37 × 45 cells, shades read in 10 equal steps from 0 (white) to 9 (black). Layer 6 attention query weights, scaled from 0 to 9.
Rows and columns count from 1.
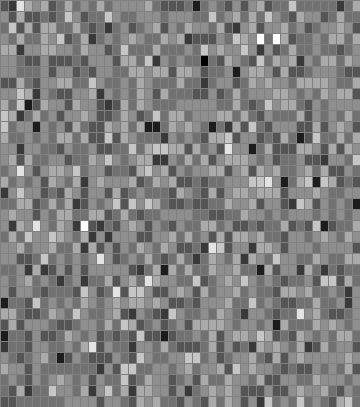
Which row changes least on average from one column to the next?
20
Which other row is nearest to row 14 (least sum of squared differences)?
11
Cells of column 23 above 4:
17
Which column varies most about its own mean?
33
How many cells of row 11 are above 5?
7
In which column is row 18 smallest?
3
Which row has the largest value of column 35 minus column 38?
29
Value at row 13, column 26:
6
